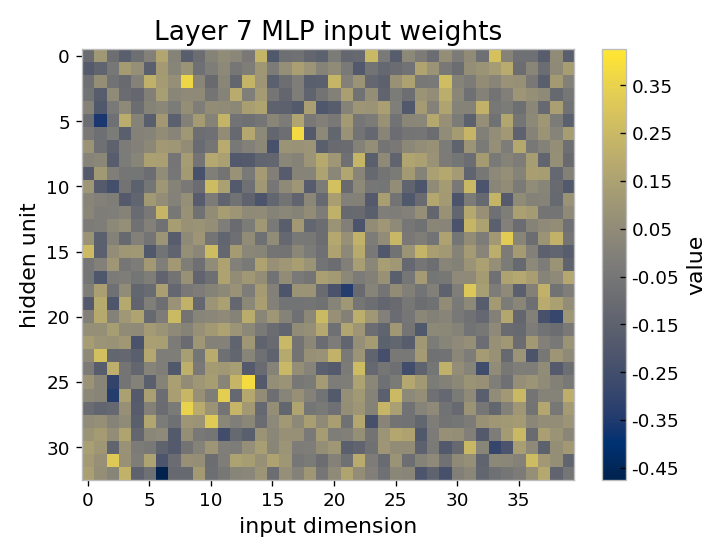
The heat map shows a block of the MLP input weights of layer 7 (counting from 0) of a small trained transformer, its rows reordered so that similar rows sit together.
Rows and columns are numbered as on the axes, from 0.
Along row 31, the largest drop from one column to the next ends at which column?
6
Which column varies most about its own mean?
1
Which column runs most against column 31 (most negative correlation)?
21
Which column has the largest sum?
8
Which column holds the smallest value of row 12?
23
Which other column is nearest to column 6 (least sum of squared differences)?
29
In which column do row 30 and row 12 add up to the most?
31
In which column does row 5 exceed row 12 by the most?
28
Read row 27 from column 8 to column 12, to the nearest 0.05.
0.35 0.2 0.1 -0.05 0.25
